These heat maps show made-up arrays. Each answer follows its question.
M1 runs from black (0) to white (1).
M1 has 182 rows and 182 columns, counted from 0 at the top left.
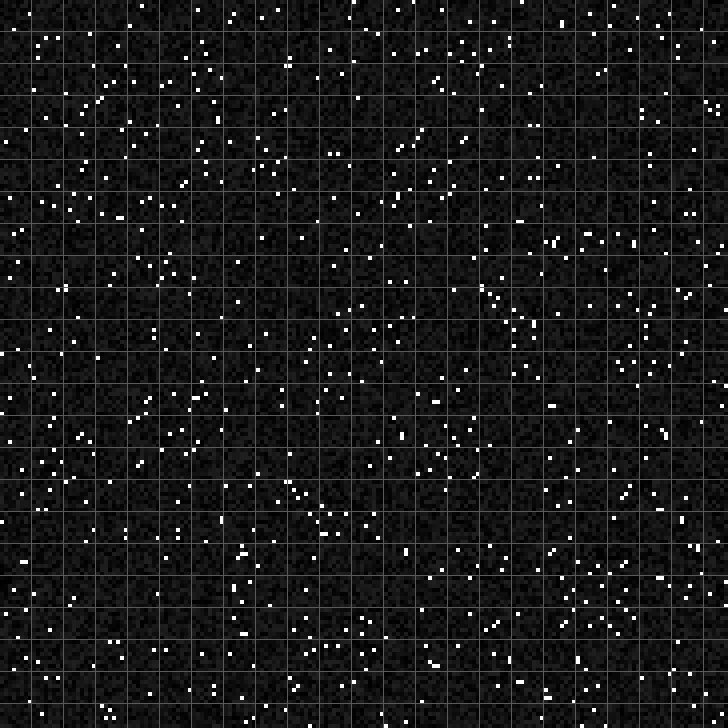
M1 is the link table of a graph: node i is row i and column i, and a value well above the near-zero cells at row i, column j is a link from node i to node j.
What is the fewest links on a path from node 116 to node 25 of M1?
6
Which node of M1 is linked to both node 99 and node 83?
node 49
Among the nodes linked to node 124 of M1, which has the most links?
node 171
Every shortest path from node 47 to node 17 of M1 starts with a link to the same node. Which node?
node 121
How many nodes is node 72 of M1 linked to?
5
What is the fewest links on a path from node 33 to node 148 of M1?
7
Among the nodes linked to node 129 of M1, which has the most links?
node 55
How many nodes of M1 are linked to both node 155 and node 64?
2
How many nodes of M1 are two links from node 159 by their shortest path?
4
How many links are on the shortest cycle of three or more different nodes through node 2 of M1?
3
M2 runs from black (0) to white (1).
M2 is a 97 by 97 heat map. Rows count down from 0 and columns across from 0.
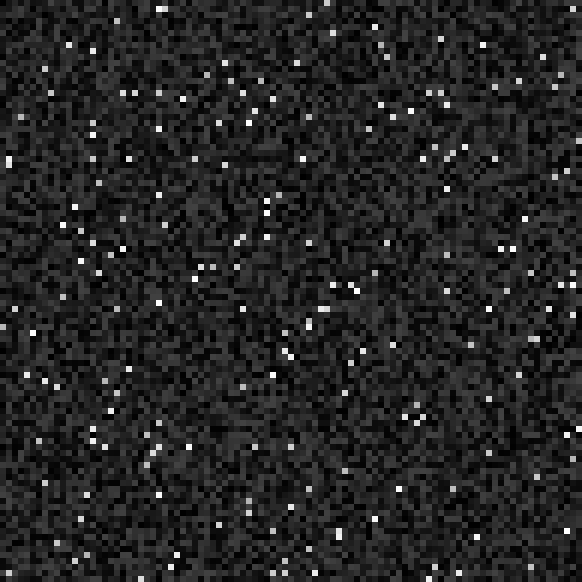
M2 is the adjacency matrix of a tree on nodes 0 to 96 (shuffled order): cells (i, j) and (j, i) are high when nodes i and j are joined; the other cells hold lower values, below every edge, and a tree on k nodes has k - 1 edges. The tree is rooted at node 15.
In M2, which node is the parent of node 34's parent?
93
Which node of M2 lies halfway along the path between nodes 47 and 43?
62
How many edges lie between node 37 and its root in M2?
4
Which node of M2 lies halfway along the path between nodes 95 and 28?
88
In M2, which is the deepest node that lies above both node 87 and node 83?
20
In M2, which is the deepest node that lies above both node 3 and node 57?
19
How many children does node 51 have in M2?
6
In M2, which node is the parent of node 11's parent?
63
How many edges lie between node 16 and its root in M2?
5
